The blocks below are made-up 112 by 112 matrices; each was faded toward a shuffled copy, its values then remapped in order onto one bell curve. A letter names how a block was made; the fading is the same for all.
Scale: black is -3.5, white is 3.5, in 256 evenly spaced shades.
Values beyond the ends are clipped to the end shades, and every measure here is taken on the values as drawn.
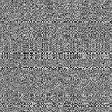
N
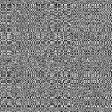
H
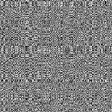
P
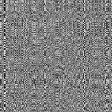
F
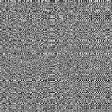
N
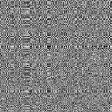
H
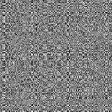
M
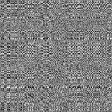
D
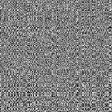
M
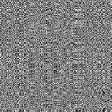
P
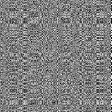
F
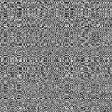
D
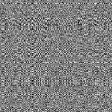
N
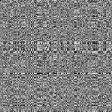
N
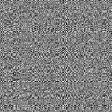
M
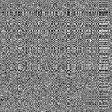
H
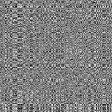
H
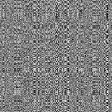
F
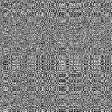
H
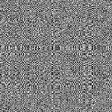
M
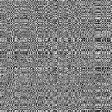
H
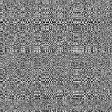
D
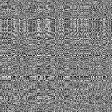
D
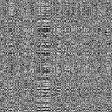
M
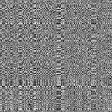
H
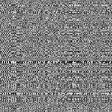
N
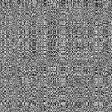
P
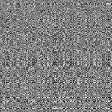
N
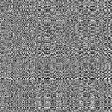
D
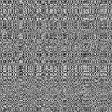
H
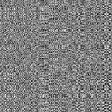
P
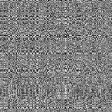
N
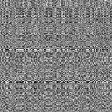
D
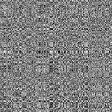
P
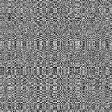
H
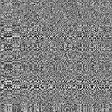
N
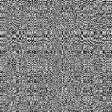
M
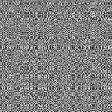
H
